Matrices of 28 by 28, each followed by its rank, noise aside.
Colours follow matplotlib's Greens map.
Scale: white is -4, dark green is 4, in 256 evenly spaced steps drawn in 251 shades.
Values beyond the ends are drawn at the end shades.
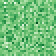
seven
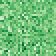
seven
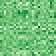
five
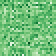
six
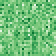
seven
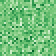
six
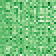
four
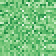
five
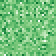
seven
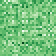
five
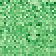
four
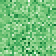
seven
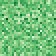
four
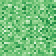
seven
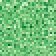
six
